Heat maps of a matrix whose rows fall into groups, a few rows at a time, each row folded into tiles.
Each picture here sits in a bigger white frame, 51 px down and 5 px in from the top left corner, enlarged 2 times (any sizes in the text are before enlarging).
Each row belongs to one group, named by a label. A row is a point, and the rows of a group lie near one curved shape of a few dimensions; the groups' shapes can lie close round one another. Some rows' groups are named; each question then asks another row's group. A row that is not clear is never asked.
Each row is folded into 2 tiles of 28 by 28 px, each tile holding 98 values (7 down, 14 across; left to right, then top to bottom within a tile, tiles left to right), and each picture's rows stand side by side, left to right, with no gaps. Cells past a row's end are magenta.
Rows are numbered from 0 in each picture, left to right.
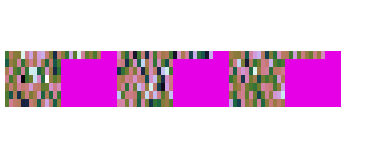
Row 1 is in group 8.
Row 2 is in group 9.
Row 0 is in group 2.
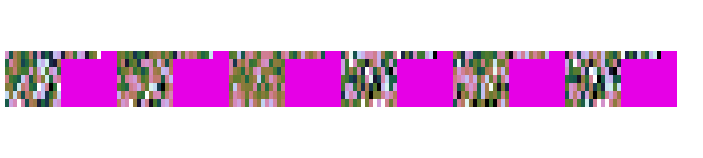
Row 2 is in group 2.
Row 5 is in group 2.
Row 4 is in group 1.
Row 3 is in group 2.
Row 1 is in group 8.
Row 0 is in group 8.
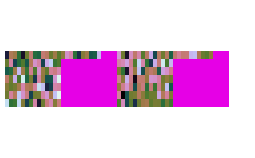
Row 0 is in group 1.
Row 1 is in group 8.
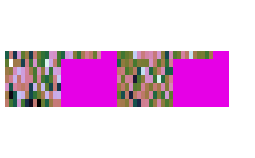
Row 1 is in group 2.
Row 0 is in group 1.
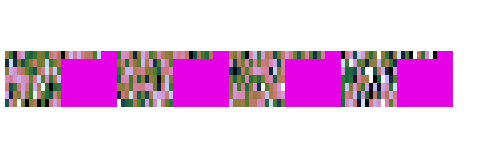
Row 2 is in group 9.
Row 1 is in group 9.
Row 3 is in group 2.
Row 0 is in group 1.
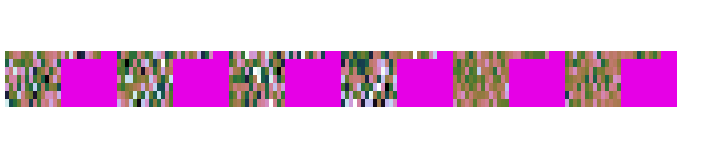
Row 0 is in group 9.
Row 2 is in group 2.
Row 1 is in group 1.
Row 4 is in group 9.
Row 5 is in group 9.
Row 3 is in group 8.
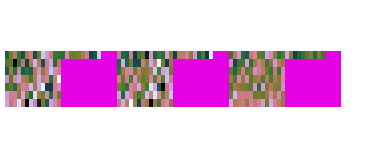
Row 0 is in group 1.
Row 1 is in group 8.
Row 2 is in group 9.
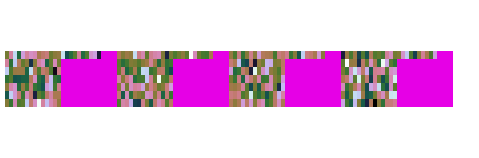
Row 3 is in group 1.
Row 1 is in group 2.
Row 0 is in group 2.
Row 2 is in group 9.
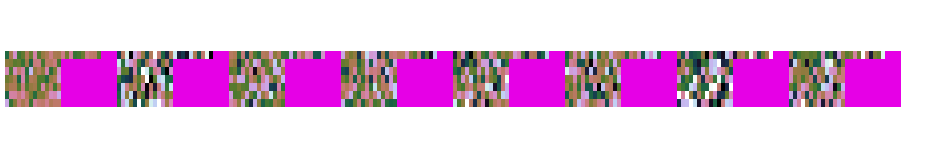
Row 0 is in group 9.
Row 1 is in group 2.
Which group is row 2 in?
8
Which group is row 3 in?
9
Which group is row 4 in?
1
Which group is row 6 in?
8
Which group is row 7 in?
8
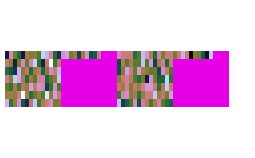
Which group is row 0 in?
1
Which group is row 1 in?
9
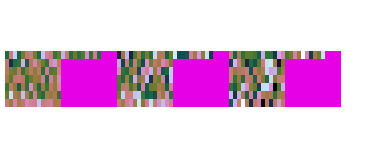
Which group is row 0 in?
9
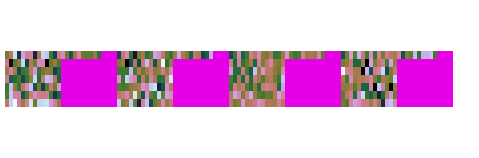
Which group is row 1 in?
1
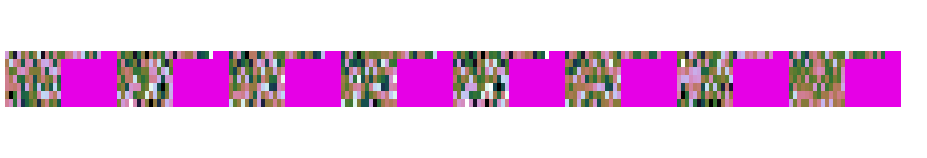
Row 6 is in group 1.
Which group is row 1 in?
8
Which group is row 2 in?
1
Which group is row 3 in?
1
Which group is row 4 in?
8
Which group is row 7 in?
9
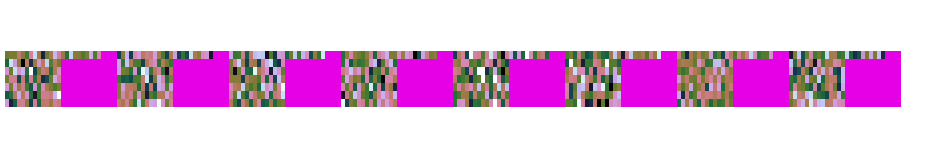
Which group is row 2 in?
9
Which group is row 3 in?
9
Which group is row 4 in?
2
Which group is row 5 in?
1
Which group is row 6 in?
8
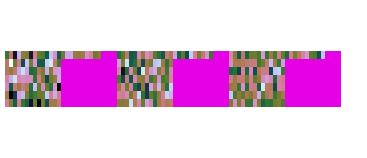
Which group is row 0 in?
1
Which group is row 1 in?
9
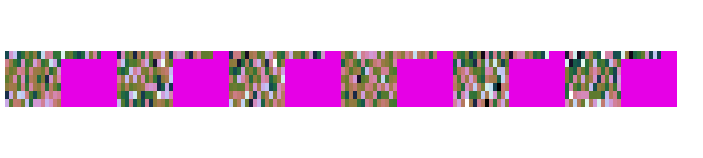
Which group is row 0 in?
9
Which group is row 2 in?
1
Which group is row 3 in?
2
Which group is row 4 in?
8
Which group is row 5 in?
9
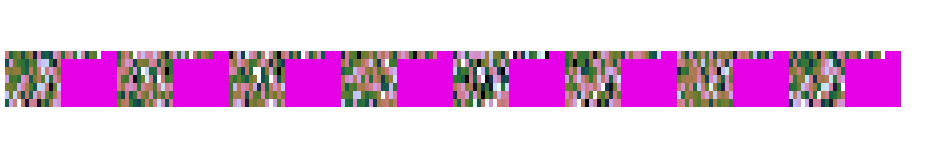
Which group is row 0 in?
8
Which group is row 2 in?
2
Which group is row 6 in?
8
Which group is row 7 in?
8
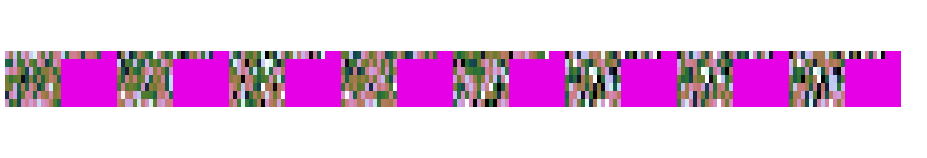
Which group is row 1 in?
9
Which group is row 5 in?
2
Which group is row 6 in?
2
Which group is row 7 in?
2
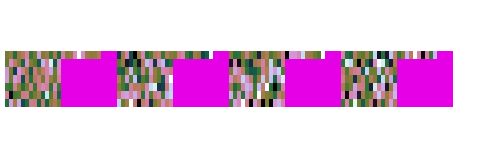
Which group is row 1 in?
1
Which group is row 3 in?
8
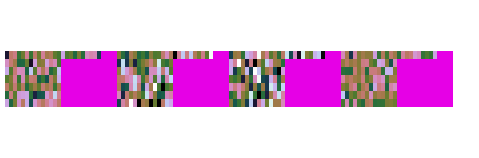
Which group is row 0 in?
9
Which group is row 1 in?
1
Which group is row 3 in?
8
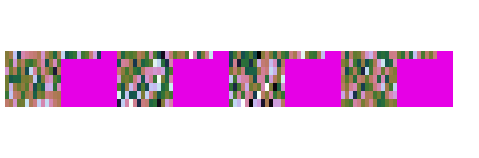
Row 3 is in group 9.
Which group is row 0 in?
2
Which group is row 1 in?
8
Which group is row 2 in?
8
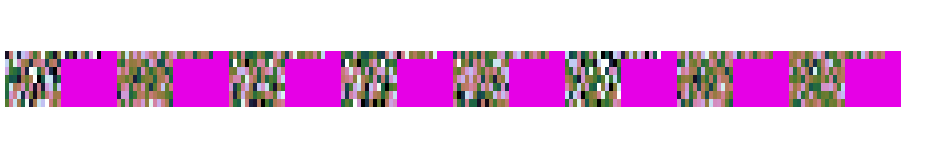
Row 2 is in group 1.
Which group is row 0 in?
2
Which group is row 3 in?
1
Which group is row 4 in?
1
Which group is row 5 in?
8
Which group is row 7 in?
9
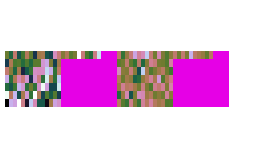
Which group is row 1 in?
2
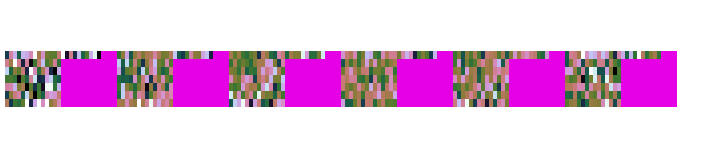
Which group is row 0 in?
2
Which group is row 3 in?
9
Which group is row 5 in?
2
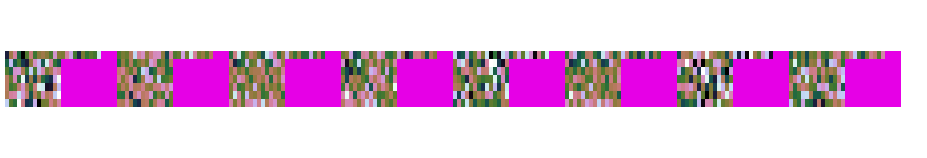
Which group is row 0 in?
1
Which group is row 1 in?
2
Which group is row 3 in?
9
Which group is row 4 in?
8
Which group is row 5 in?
9
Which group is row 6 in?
2
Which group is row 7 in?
1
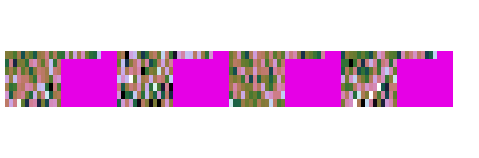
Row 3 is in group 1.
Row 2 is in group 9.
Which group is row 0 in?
8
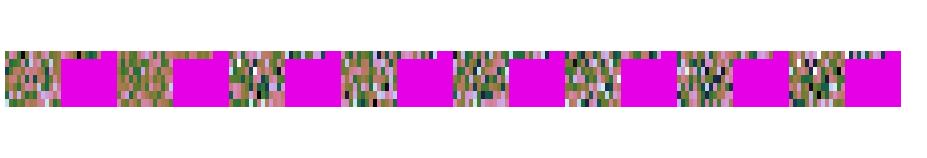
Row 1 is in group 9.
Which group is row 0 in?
9
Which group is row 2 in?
2
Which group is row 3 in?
8
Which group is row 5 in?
1
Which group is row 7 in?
2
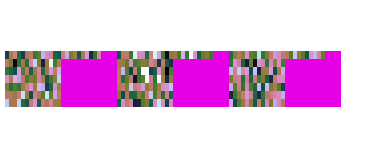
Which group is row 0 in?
1
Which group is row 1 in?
2
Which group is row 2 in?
9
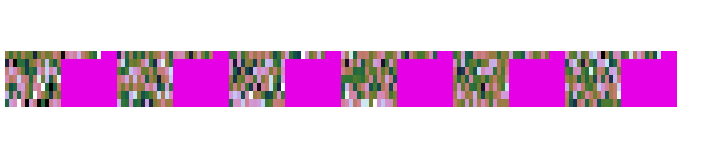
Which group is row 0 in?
1
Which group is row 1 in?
1
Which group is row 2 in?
9
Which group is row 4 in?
9
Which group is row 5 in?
9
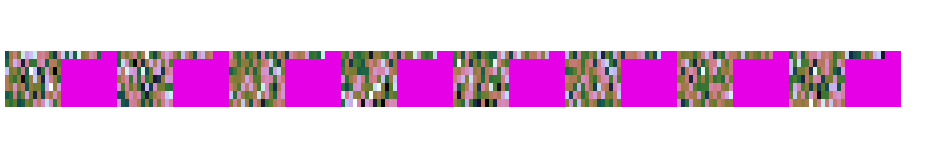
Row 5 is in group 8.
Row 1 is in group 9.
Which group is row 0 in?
2
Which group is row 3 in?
8
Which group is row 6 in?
9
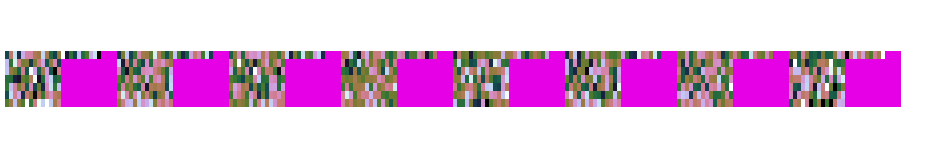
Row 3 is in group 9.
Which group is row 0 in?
2
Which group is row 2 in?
2
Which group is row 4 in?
1
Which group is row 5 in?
9
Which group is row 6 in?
9
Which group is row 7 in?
1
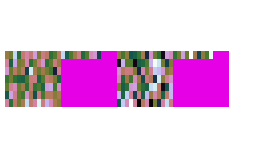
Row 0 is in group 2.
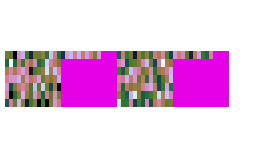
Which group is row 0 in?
1
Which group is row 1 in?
1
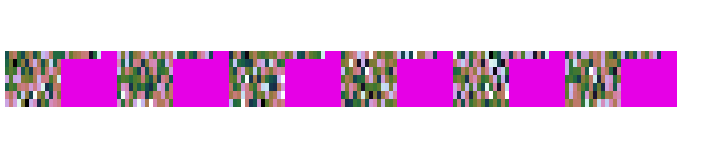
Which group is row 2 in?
1
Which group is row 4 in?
8
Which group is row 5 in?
2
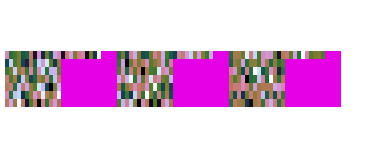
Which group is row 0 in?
8
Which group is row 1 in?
1
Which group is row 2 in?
2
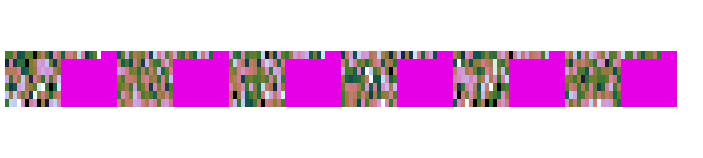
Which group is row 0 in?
8
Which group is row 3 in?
2
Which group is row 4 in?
1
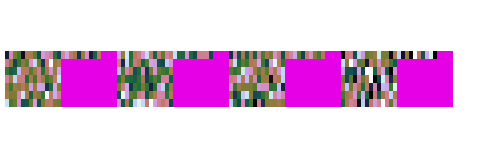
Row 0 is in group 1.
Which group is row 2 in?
1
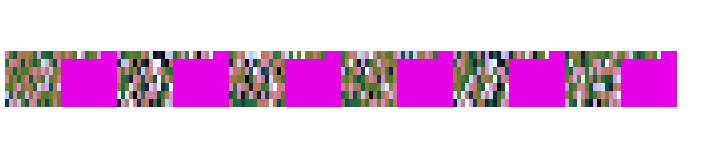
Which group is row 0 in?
8
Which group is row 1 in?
8
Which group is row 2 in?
2
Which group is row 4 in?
8
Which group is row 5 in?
1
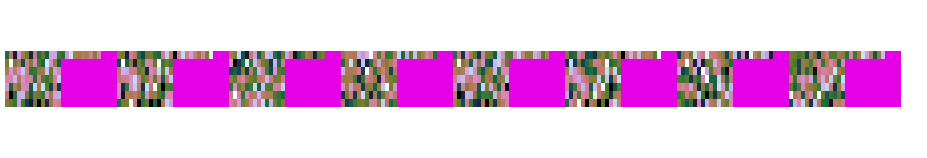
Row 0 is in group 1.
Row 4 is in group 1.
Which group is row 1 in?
1
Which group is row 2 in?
9
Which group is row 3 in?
2
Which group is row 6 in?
2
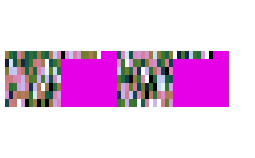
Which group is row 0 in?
1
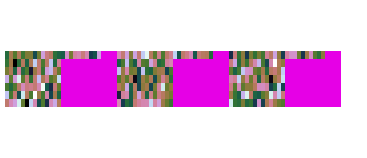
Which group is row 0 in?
1
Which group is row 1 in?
2
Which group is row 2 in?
1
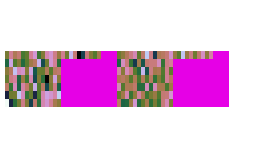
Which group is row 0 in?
9
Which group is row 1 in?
9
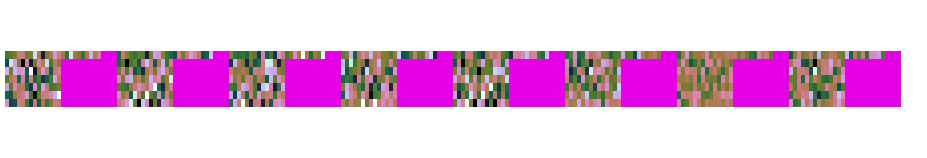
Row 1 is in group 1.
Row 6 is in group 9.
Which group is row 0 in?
9
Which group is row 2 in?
8
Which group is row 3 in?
2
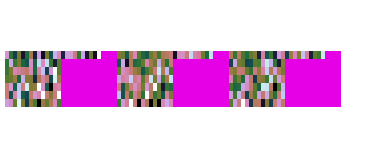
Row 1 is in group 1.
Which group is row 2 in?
8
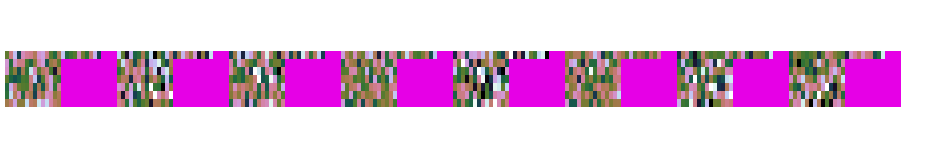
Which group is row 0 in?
2
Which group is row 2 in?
2
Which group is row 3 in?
9
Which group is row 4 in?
2
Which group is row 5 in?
9
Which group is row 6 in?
1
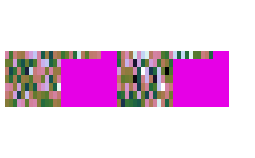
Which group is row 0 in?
9
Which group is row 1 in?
2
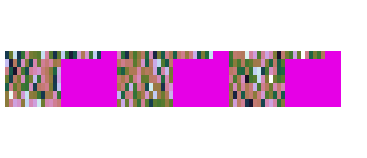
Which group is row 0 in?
9
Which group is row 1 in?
8
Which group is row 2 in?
2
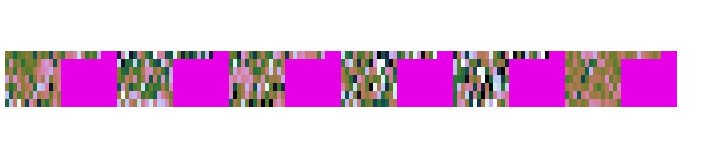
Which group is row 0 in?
8
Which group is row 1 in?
9
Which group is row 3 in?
8
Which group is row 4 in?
2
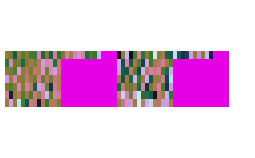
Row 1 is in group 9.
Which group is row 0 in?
8
